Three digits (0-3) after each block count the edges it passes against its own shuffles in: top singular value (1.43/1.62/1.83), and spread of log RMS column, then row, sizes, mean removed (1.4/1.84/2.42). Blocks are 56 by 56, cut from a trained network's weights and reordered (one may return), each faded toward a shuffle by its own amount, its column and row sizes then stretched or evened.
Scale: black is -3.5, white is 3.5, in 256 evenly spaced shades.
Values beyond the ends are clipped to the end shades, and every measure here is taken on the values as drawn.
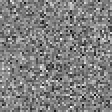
1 2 0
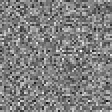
3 0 2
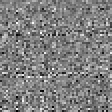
2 2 3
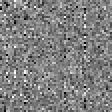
0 2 0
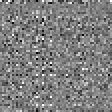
2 2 3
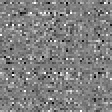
0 1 3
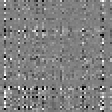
3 3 3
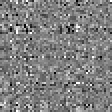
2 2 3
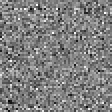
1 1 1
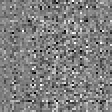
1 3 2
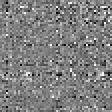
2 2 3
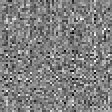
3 2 1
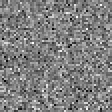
0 0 1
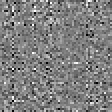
2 3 2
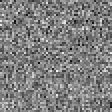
2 1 1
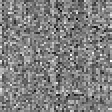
1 1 0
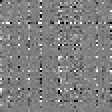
3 3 3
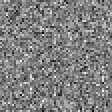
0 1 0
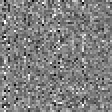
0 3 1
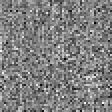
0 0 1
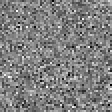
0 0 1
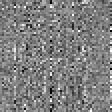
2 3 1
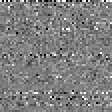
1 0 3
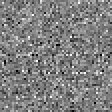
1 1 2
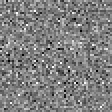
0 0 2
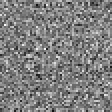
2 0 0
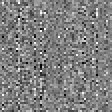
2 3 0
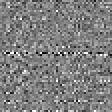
3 1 3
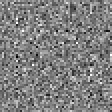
2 1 1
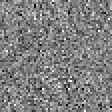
1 1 1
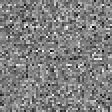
0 1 2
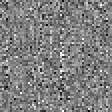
0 3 0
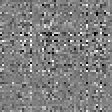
2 3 3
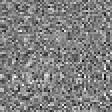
3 1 1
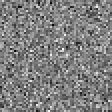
0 0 0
